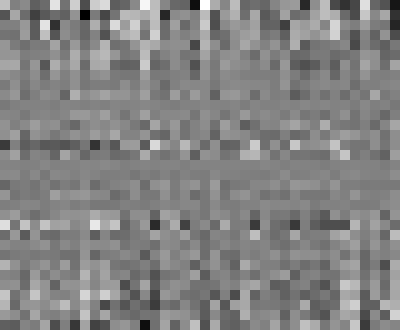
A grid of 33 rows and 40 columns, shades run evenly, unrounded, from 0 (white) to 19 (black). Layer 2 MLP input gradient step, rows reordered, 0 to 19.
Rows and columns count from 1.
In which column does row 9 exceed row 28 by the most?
9
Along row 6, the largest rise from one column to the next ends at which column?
16
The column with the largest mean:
39
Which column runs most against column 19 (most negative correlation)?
10
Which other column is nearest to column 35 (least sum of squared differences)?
25
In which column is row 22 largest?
33
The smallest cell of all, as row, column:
1, 21
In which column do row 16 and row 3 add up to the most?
6
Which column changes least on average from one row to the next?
27
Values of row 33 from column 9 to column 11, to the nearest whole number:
7 14 13
